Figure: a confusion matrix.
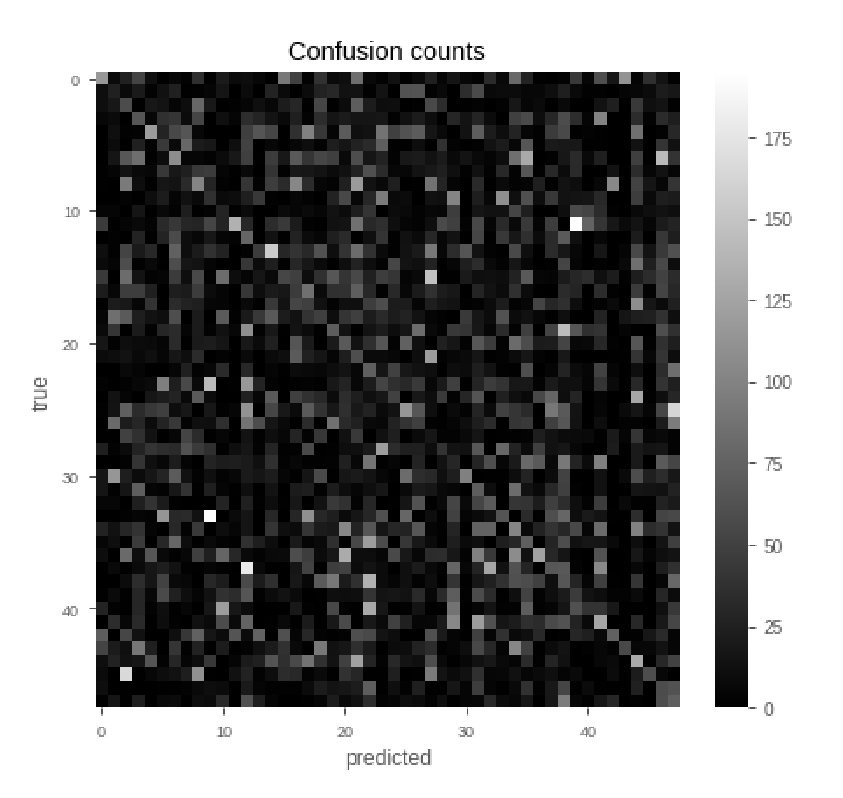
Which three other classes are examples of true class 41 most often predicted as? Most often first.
31, 29, 12
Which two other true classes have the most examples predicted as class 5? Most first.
33, 23
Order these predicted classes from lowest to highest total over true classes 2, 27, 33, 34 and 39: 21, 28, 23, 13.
13, 28, 23, 21
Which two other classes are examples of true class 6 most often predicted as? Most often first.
46, 35
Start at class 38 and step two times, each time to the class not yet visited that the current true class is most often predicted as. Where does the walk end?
47
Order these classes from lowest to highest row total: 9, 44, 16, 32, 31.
31, 32, 9, 16, 44
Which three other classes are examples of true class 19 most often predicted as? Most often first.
38, 12, 26
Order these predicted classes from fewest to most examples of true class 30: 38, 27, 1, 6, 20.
20, 27, 38, 6, 1
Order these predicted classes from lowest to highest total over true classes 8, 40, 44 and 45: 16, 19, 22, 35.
19, 35, 22, 16
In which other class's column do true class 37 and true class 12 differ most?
32
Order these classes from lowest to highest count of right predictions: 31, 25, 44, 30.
31, 30, 25, 44
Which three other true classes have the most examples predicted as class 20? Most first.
36, 34, 4
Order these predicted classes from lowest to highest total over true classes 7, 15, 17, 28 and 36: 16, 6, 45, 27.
45, 6, 16, 27
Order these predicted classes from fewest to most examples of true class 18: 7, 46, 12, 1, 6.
7, 12, 46, 6, 1
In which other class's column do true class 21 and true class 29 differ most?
27
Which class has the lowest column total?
43
